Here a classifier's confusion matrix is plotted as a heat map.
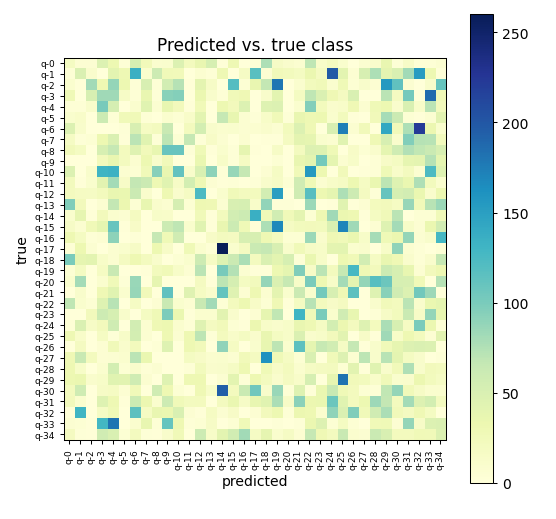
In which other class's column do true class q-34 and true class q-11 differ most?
q-16
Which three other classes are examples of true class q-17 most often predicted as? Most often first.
q-14, q-30, q-18
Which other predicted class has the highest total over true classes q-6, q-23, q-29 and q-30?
q-25
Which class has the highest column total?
q-29
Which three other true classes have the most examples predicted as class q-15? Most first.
q-2, q-10, q-19
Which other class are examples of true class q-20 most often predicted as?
q-28
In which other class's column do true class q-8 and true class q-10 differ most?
q-22
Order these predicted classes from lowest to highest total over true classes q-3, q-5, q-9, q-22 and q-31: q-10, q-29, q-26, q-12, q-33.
q-26, q-10, q-12, q-29, q-33
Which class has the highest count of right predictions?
q-12
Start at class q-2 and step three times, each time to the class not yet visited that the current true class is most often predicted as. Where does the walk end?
q-21
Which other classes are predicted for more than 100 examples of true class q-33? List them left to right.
q-3, q-4, q-9
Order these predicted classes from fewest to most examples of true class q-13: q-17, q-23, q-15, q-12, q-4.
q-23, q-17, q-12, q-15, q-4
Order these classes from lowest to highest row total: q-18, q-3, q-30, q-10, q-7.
q-7, q-18, q-30, q-3, q-10
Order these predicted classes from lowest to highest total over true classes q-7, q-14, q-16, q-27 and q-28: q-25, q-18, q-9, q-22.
q-9, q-25, q-22, q-18
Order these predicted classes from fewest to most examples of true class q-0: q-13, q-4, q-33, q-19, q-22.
q-33, q-19, q-4, q-13, q-22
